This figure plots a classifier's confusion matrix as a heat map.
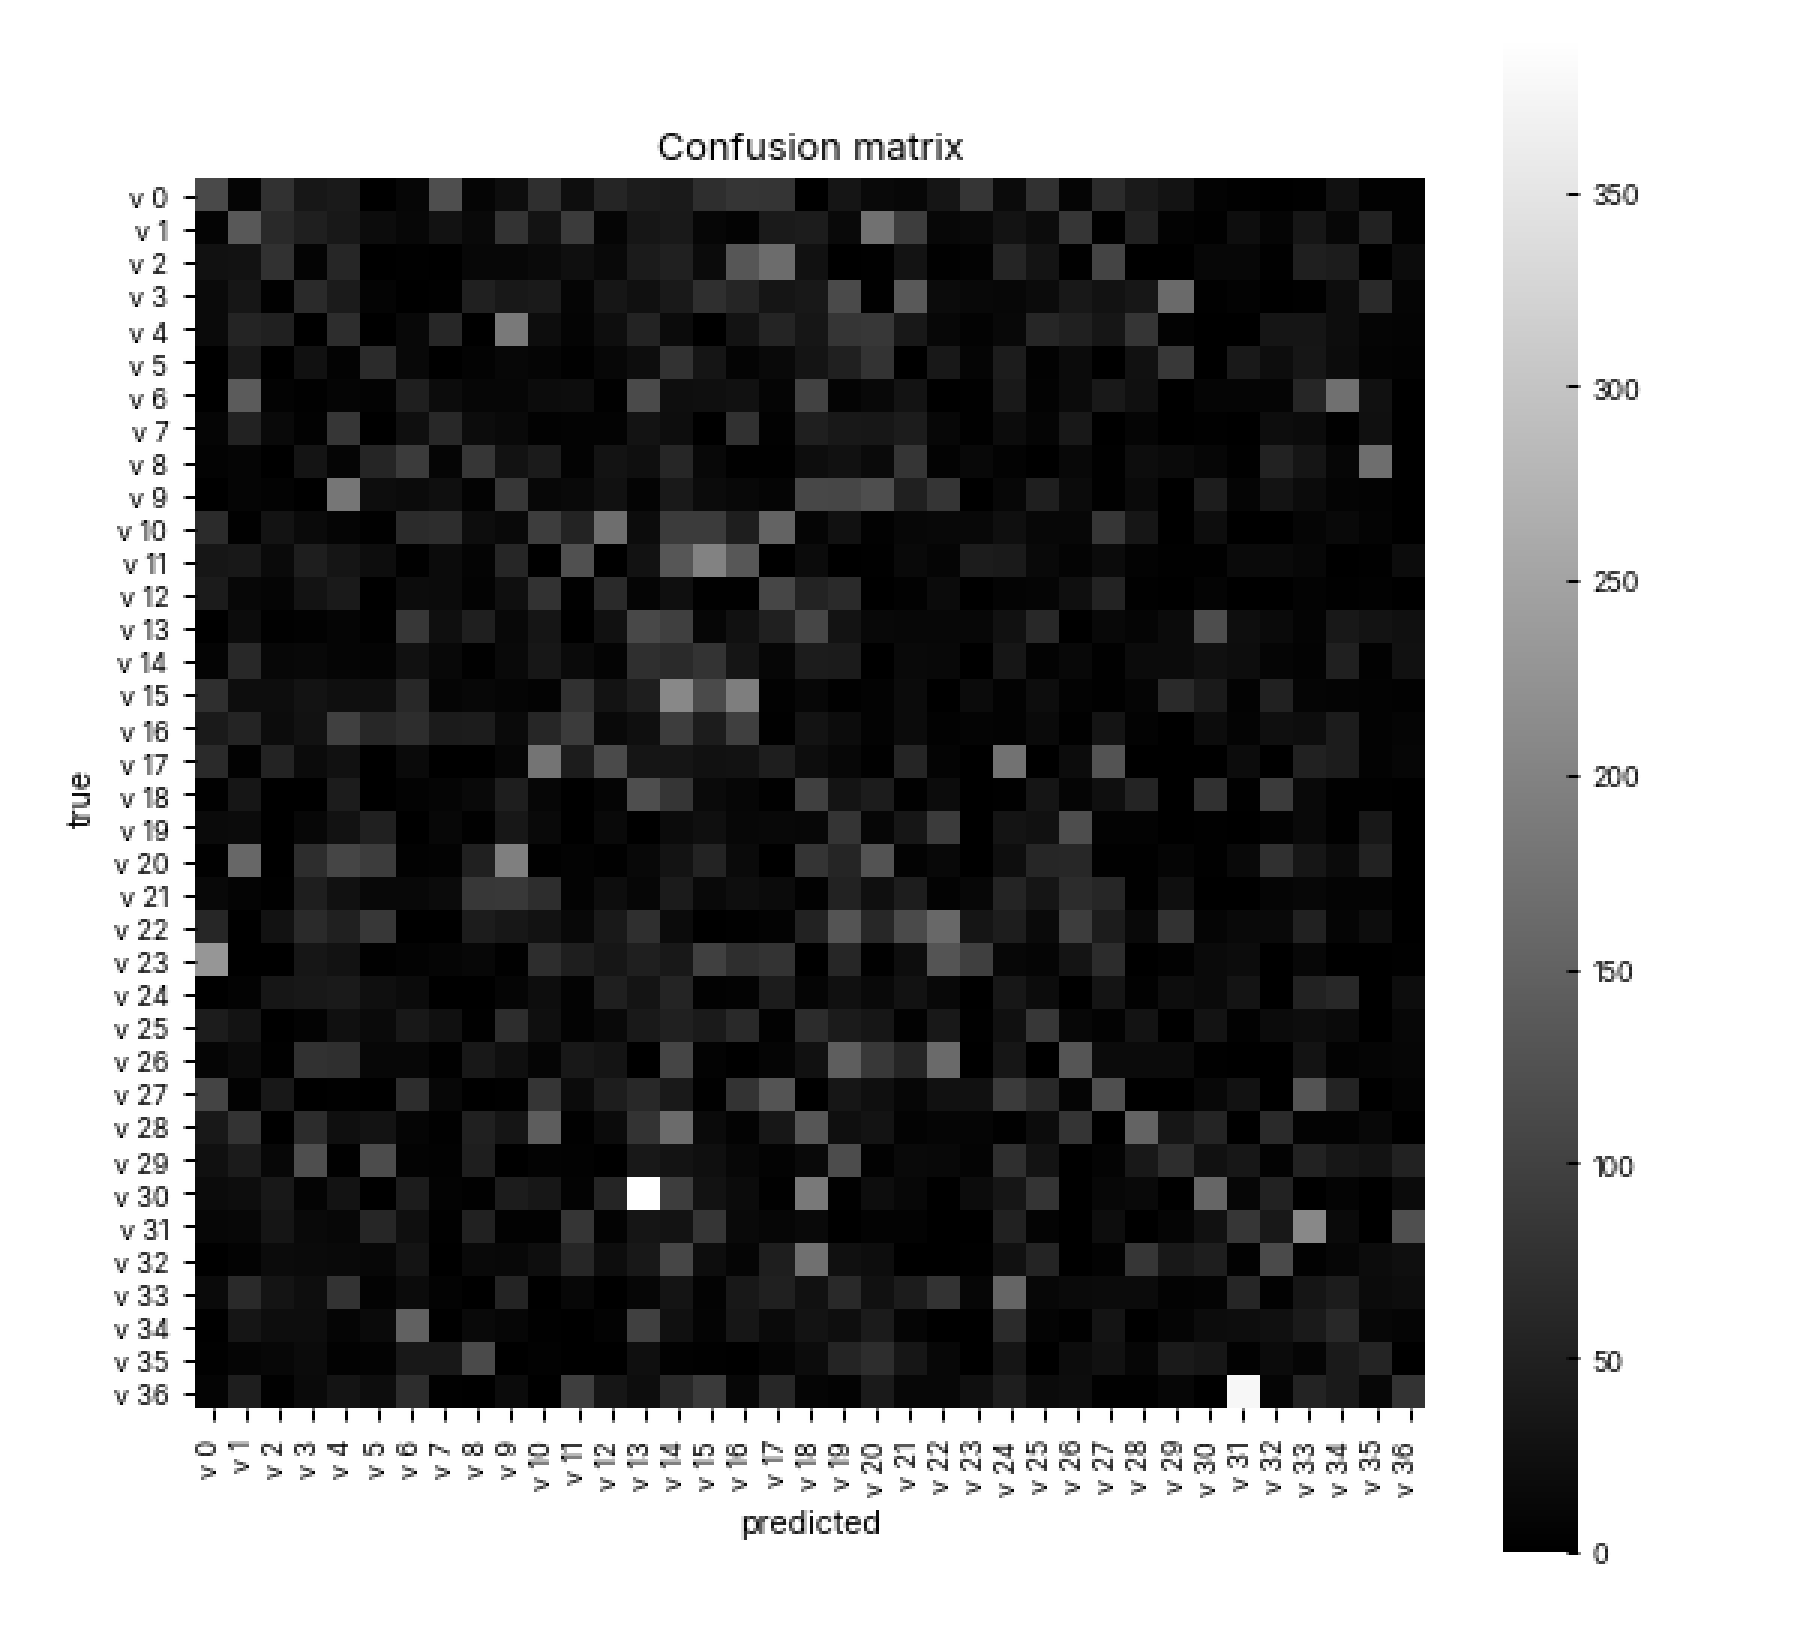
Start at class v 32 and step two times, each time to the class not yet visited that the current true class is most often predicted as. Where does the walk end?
v 13
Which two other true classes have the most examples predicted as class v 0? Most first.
v 23, v 27
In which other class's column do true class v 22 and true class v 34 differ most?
v 6
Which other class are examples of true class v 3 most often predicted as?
v 29
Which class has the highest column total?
v 14
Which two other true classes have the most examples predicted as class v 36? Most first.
v 31, v 29
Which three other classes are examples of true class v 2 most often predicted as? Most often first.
v 17, v 16, v 27
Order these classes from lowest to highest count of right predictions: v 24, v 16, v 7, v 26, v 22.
v 24, v 7, v 16, v 26, v 22
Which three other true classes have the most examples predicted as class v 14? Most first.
v 15, v 28, v 11
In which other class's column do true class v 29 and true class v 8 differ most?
v 35
